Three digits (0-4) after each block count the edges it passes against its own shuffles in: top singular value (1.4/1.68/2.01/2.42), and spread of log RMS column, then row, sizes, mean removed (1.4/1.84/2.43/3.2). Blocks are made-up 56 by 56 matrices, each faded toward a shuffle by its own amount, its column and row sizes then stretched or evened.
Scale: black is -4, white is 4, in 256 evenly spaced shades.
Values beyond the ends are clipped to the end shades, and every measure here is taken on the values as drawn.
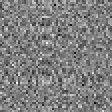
3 0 1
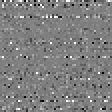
0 0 3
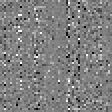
2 3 0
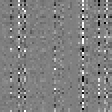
4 4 1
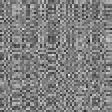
3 0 1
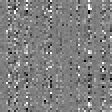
3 4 1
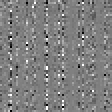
2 4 1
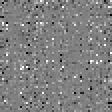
0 3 2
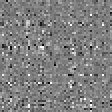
2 3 3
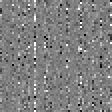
1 3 0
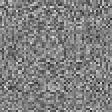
3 0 2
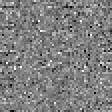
1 0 1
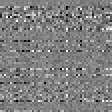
3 1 4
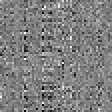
3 3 1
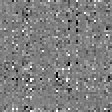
0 3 2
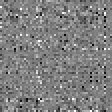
2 2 3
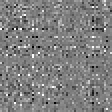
3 2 3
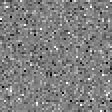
0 0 0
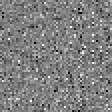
1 2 0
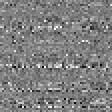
3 0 3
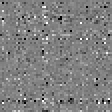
1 2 3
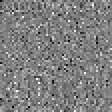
2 1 0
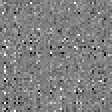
1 2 2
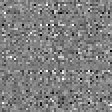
2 2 3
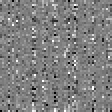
2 4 1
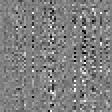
2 4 1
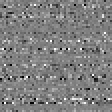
1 0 4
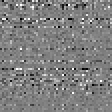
2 1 4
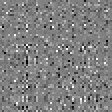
3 2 1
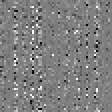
2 4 0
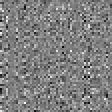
3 3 1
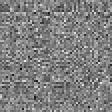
3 0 1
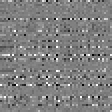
4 1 4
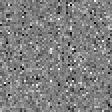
0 2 0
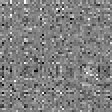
3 2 1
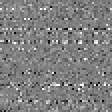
3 0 3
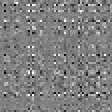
4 3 3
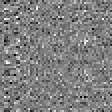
3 2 1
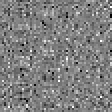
3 2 1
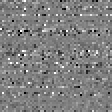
1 0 4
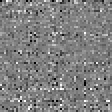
0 2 3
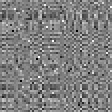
4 2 0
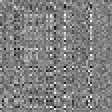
4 3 2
